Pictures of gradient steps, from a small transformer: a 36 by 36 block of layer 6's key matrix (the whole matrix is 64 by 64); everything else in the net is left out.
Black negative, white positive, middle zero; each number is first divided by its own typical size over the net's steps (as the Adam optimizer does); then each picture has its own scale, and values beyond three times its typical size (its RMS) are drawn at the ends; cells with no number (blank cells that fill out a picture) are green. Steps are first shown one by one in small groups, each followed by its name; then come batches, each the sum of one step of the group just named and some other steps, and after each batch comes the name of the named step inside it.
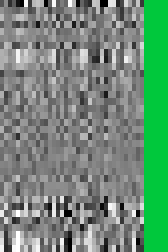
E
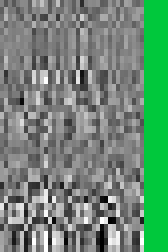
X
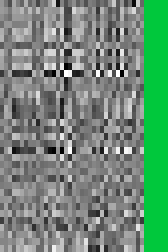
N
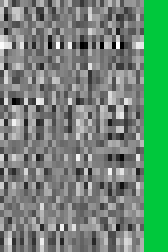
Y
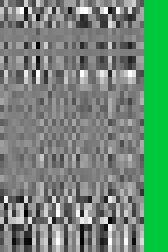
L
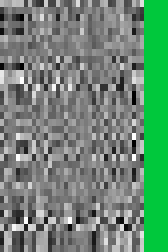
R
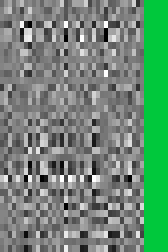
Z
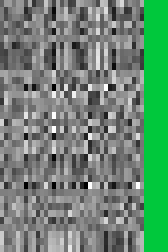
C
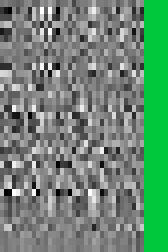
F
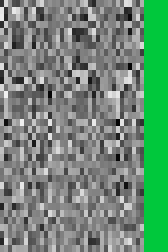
Y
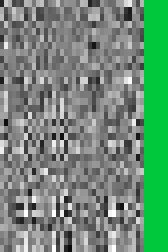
E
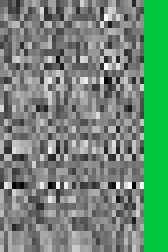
F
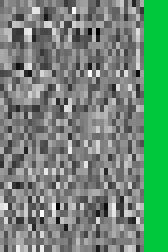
N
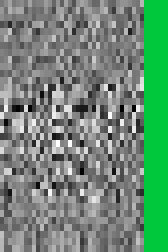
C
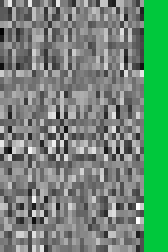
F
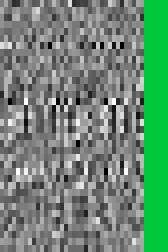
Y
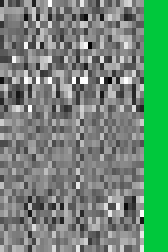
R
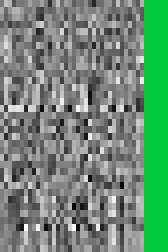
Y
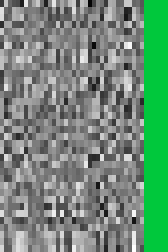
E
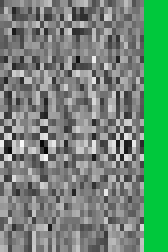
X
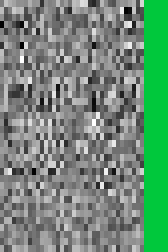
R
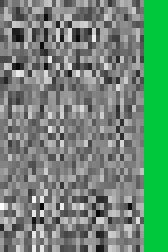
X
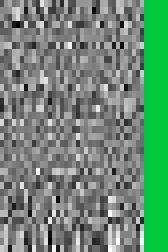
X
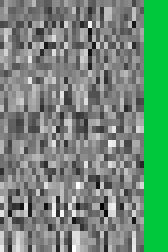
E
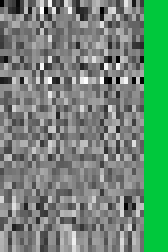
F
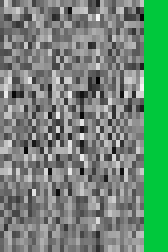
R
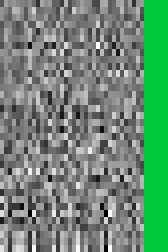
N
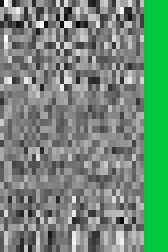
R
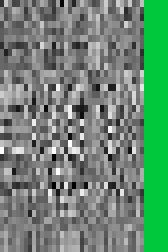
C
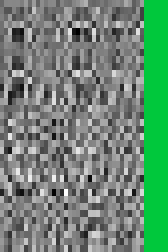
Z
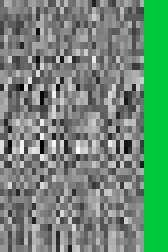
R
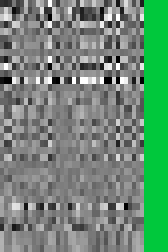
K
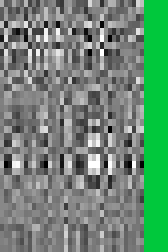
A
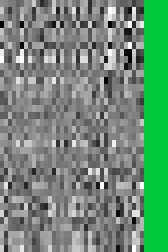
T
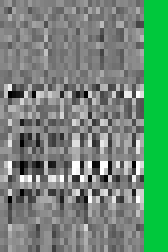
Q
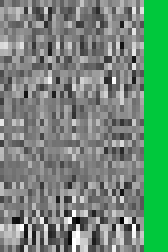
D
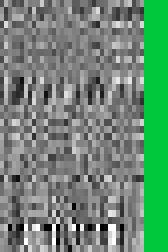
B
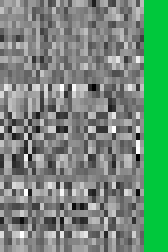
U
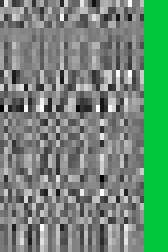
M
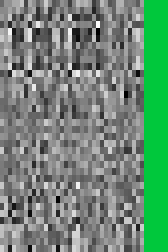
D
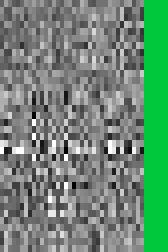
T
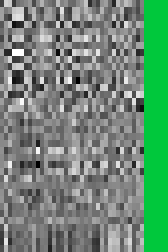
Q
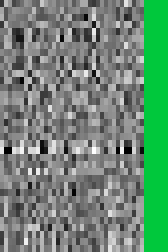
B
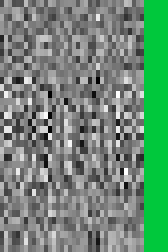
A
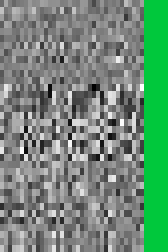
U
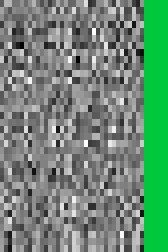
T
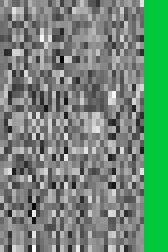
Q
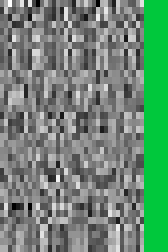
M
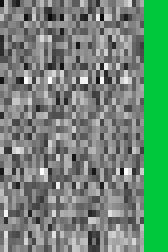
K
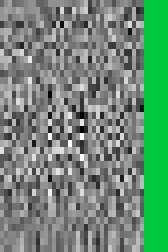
T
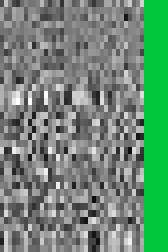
U
